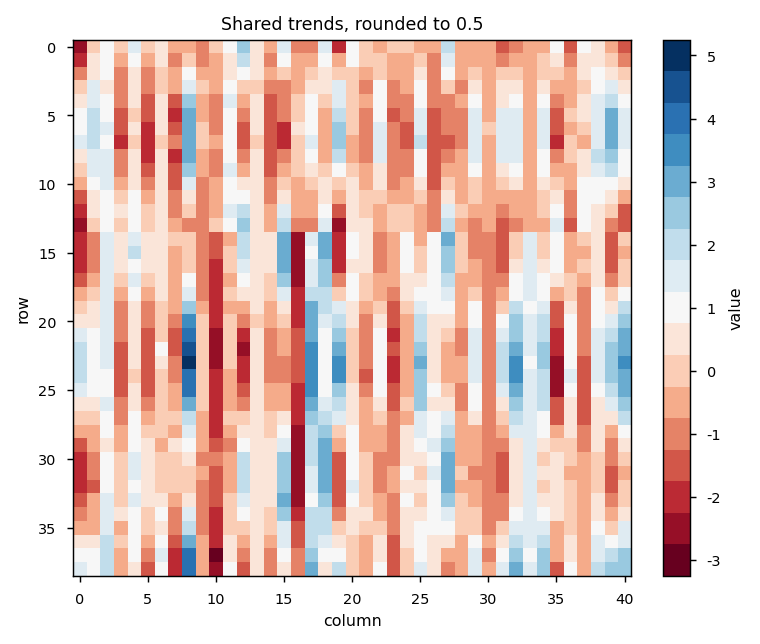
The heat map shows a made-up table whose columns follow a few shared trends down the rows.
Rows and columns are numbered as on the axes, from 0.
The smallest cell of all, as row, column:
37, 10
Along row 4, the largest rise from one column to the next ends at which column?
8
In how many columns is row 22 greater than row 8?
22
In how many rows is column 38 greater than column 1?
28
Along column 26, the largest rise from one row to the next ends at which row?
14
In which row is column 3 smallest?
7
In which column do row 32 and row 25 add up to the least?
16
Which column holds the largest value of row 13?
12
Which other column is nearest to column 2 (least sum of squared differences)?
38
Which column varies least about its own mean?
13
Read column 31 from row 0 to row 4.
-1.5 -1 0 0.5 0.5
